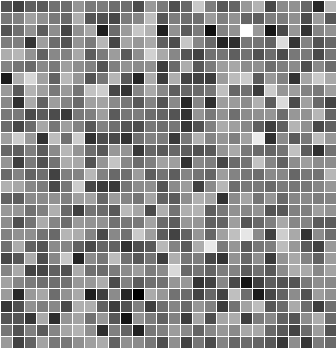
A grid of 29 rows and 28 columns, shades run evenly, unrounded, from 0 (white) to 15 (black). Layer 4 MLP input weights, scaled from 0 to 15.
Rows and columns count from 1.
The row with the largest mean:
25
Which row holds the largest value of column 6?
10
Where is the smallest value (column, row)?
21, 3
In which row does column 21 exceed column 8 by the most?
24
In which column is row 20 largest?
26
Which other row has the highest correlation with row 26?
1
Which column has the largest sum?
23
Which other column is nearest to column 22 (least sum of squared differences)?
17
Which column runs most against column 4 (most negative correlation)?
22
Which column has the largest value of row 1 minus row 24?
27
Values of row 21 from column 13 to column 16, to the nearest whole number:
10 4 7 10
